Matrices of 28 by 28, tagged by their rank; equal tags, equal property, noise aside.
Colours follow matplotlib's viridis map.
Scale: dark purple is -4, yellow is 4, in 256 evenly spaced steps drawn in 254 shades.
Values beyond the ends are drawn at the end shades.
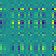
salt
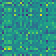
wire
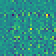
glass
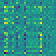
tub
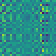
tub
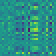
salt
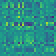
tub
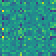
wire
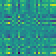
salt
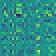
wire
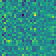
glass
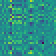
tub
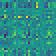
wire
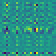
tub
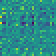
wire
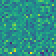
glass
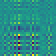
salt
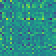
wire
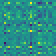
tub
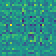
wire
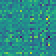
glass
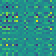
tub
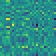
wire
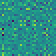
wire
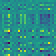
tub
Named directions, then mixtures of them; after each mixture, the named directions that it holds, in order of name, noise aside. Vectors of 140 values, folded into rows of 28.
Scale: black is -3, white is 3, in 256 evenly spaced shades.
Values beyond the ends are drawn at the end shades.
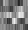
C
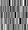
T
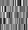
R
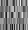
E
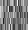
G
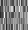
E, G.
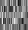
C, G, R.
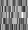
C, E, R.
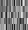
C, E, T.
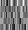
E, G, T.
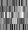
C, E.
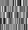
R.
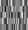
E, R, T.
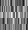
C, E, T.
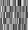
G, R, T.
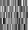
G, R.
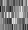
C, E.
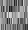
C, G, R.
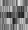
C.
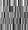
G, T.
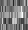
C, E, R.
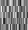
E, G, R.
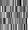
R.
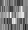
C.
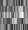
C, E.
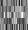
C, E.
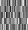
E, R, T.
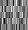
E, R.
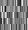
R.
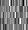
T.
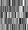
C, E, T.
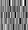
T.
